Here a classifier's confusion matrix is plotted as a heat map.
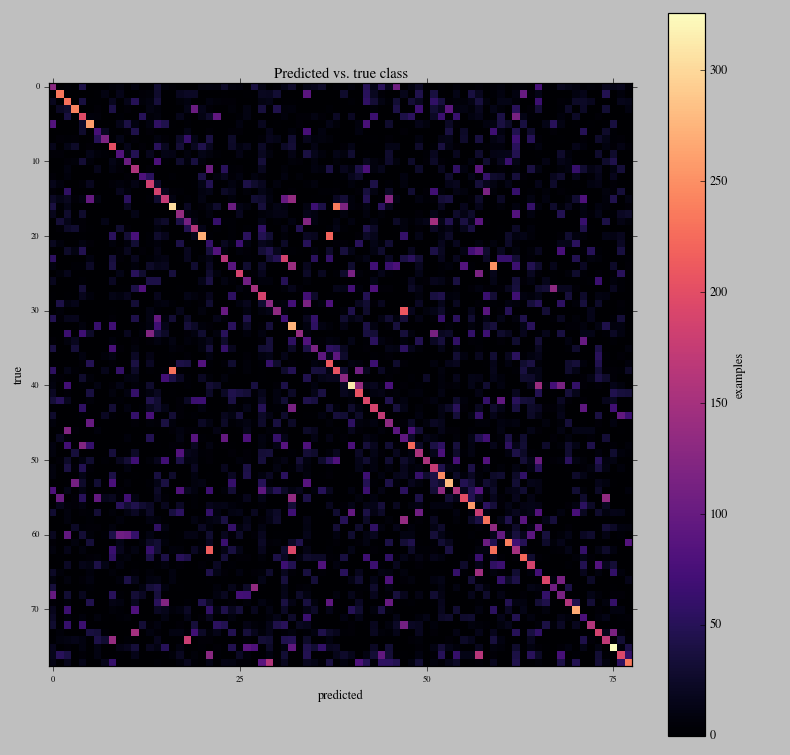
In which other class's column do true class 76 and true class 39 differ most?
57
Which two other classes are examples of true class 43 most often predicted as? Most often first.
32, 71
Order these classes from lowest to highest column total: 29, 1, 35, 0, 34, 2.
1, 35, 29, 0, 2, 34
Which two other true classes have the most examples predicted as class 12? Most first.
27, 4
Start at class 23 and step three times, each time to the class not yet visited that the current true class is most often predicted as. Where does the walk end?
58
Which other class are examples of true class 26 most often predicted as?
73
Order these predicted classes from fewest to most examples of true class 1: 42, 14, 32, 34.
32, 14, 42, 34
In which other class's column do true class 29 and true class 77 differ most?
34
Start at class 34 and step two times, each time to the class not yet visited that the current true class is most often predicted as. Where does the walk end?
62
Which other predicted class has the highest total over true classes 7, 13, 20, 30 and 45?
47
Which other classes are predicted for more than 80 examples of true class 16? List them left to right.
24, 38, 39
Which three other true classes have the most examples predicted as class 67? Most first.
27, 40, 5
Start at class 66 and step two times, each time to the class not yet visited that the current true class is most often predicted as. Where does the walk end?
0
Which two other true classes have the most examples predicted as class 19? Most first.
3, 47
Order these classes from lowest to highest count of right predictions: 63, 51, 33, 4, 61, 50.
33, 50, 51, 4, 63, 61
